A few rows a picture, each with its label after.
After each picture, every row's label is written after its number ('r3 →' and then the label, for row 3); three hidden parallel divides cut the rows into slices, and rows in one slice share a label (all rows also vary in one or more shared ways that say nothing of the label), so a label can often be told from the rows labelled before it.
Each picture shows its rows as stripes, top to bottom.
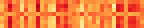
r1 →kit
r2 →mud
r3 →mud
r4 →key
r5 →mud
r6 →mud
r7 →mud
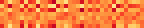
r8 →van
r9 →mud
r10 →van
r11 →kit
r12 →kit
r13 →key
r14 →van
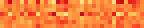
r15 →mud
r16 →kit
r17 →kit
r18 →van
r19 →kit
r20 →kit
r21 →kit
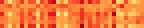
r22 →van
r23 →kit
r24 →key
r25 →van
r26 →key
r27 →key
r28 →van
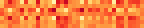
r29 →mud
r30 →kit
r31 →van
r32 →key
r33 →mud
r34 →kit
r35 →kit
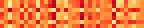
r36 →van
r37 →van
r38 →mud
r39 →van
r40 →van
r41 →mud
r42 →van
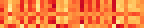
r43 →van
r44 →van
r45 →van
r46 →kit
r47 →van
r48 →van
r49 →mud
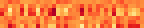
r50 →kit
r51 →key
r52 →van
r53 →van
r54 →kit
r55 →kit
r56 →mud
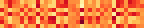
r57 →mud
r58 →mud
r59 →van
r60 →mud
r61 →van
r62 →van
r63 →mud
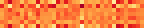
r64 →mud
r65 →van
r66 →kit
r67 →kit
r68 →kit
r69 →key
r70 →mud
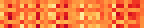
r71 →kit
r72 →mud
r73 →key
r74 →mud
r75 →mud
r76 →key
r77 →mud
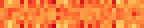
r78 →van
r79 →key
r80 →kit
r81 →kit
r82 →kit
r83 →key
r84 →van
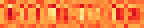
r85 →kit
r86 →van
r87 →mud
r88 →mud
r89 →mud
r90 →kit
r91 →key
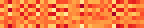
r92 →mud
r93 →van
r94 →mud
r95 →van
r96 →kit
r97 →key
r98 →mud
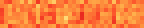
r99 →kit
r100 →key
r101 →key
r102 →key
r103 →key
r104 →key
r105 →kit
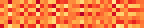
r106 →mud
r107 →van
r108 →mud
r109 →van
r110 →kit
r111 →mud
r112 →van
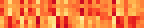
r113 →van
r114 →key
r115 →van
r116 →van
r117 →mud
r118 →mud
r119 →mud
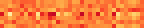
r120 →key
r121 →key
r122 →kit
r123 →van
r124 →key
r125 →kit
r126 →key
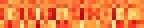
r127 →key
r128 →kit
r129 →van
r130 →van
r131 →van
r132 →mud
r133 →mud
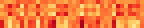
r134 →key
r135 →mud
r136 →kit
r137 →mud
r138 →key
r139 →van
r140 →van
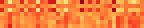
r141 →van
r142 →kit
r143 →van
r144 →kit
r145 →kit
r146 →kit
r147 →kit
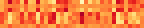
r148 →mud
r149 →kit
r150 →mud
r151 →van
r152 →van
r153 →van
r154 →kit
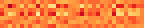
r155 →key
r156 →mud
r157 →key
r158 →van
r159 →kit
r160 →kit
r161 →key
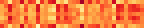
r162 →van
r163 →mud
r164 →mud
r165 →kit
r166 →mud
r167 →kit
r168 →van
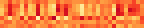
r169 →kit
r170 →mud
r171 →mud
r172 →mud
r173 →van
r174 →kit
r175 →key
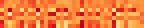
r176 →key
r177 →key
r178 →mud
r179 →van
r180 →kit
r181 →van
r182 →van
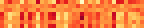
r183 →mud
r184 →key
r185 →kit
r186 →van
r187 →van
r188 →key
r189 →van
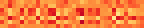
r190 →kit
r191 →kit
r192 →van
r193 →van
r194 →mud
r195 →van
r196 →kit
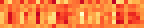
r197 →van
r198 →kit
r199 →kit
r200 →mud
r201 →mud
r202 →mud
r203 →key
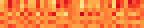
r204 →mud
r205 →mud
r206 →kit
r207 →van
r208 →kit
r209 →key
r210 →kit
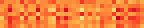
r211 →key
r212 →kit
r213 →mud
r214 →key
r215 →mud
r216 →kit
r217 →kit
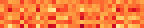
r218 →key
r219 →kit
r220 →mud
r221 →key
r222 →van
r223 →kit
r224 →van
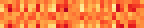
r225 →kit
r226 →mud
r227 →mud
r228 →key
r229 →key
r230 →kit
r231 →mud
